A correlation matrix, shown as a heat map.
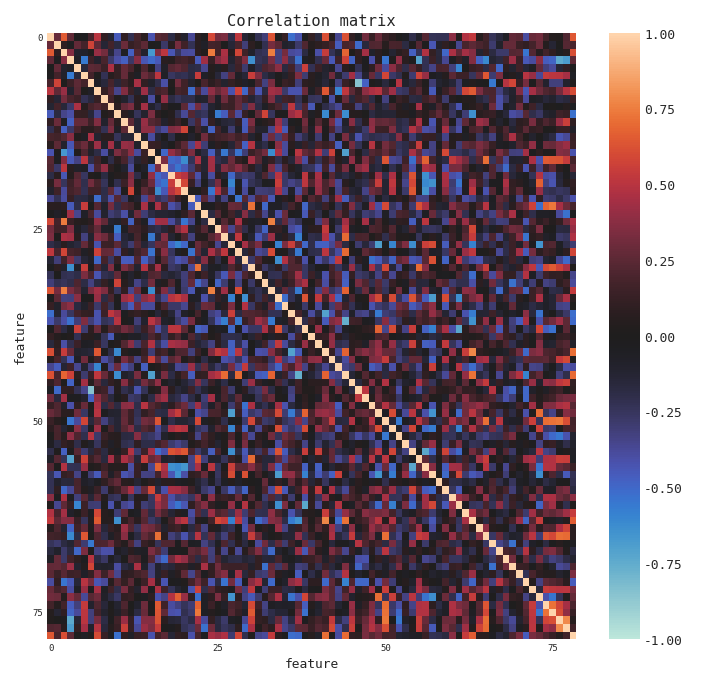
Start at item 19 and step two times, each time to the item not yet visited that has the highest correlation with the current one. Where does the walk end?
49
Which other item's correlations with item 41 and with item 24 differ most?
20
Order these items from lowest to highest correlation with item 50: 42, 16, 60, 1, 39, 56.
1, 39, 56, 60, 42, 16
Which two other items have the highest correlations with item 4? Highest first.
38, 9
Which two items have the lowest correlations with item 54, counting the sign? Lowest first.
56, 27
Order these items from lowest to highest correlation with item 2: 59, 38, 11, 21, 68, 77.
59, 21, 68, 38, 11, 77
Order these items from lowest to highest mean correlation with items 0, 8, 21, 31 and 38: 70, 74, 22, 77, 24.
22, 74, 70, 77, 24
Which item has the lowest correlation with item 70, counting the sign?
37
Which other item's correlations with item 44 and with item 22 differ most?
3
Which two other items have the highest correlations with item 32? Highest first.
10, 38
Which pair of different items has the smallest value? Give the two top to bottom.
6, 46
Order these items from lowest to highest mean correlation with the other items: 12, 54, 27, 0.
27, 54, 12, 0
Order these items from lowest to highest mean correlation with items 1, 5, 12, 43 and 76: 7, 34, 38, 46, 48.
46, 38, 7, 34, 48
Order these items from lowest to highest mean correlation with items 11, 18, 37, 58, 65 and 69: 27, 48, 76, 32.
27, 32, 48, 76
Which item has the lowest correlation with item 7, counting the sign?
43
